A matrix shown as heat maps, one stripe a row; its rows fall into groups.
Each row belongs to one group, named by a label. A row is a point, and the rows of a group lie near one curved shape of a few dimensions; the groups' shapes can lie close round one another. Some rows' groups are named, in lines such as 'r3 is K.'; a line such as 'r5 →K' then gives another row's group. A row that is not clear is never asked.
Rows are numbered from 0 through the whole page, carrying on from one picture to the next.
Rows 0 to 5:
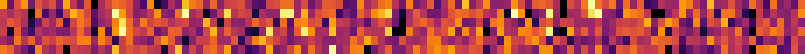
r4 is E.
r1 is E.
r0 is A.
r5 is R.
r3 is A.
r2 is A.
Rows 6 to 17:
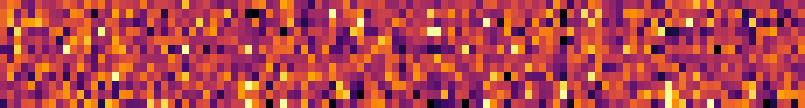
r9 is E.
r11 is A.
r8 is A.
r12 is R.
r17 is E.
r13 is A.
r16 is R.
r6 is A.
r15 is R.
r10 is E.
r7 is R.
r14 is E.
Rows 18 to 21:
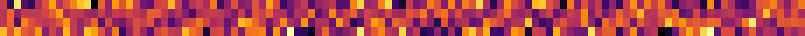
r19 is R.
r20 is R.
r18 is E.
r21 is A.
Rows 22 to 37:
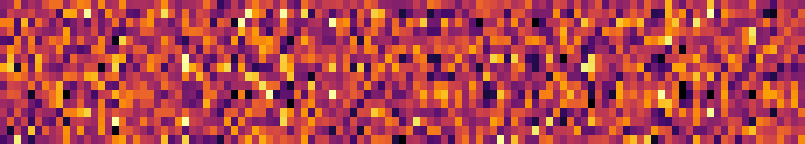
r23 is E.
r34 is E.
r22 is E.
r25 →R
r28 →E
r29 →R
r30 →A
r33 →R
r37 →A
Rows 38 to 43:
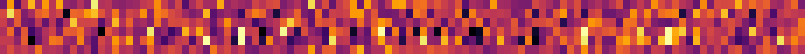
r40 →E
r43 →R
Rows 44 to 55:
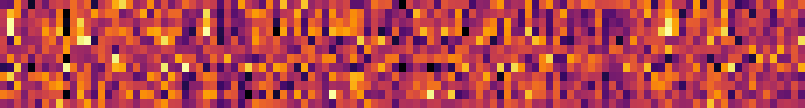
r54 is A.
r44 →A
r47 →A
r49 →R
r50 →E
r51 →A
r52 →A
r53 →E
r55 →E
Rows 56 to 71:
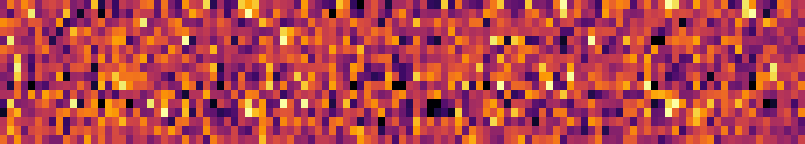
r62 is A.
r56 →R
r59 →E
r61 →A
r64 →E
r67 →E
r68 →A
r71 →A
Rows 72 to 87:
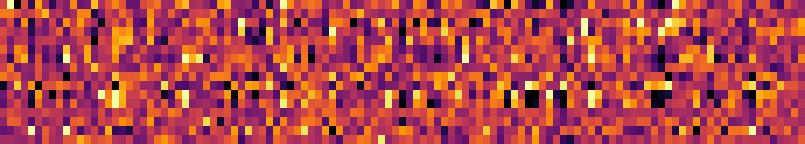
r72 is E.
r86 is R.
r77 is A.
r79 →E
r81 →R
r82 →E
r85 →A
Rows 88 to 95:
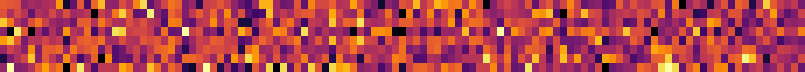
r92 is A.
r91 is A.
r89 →A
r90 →A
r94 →R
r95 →A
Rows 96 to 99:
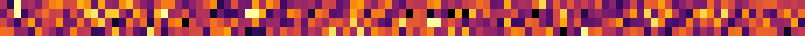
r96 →E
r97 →A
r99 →R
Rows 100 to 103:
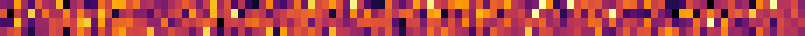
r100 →E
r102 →E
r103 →A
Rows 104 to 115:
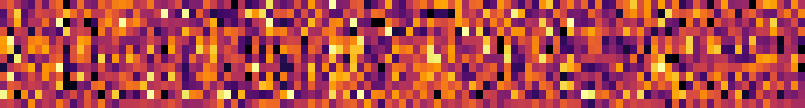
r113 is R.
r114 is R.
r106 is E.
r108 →A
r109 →A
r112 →A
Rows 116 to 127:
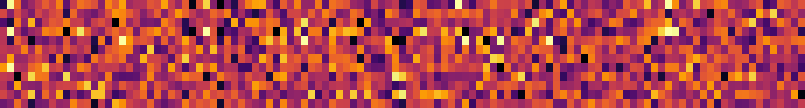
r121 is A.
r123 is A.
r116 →A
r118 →R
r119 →A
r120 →A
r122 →E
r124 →R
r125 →E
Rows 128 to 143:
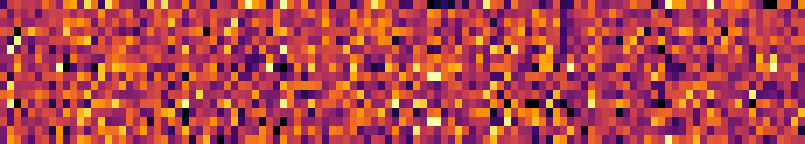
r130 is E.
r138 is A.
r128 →E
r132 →E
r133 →E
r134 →E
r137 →E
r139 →E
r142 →E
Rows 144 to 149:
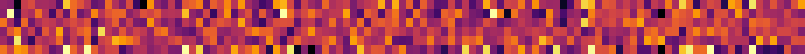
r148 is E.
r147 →E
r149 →A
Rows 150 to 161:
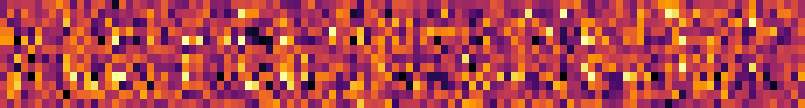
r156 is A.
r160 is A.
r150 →R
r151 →R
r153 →R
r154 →R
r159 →A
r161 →A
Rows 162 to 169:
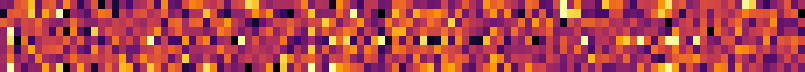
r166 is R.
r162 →R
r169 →A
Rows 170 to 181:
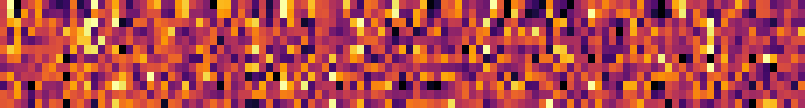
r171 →E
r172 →A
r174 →E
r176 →R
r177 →E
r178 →A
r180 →A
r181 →R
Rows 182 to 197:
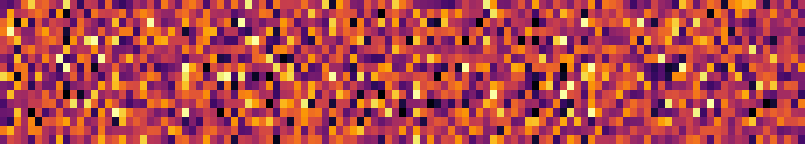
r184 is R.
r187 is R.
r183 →E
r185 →A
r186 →A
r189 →A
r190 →R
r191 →E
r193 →E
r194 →E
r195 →R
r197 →E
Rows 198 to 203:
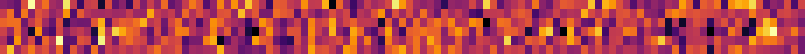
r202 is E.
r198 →R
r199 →R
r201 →E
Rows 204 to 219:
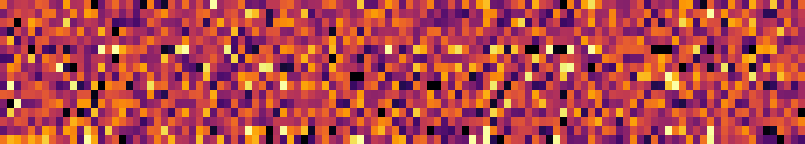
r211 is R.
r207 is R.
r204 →A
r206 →R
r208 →R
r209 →E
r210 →R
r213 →E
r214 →A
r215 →E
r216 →E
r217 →E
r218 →E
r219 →A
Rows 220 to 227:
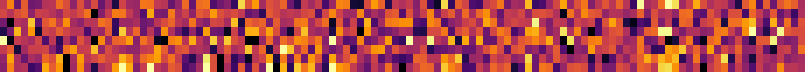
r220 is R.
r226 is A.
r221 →A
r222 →R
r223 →R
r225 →E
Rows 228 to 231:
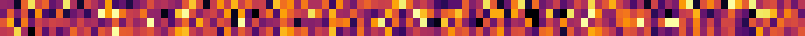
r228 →R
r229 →E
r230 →R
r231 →E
